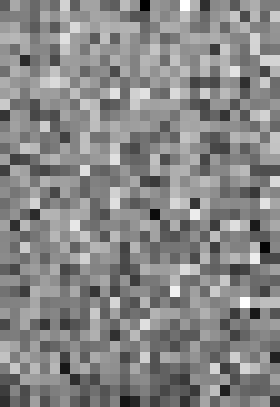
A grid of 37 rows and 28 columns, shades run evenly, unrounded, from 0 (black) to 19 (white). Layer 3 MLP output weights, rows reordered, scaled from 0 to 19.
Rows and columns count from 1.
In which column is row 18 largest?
12
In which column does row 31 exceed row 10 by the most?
21
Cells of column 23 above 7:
32
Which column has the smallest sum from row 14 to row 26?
26
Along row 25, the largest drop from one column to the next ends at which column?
7
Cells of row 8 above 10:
19
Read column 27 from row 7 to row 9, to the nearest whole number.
5 15 10
